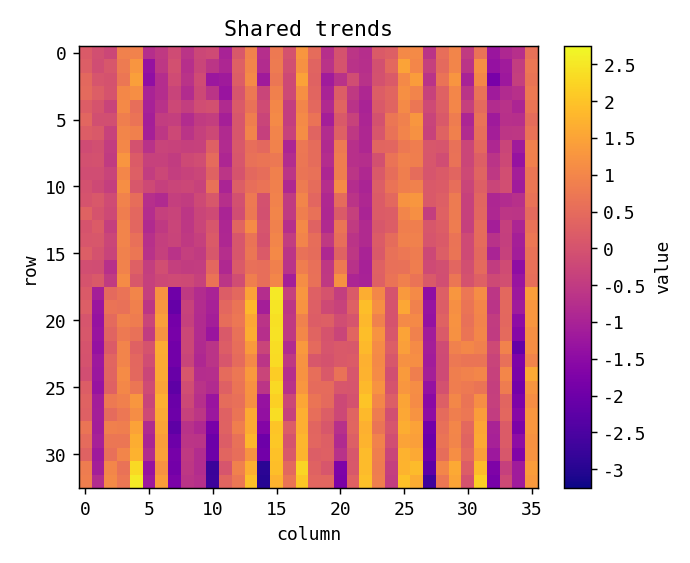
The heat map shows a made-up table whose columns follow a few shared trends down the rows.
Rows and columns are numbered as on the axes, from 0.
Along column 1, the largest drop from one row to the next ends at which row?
18
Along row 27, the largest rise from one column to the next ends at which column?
15
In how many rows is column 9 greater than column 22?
18
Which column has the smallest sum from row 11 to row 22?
34
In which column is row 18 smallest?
7
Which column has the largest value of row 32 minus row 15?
22
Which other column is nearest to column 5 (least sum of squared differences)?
32
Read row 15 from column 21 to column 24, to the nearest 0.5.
-0.5 -1 0 0.5
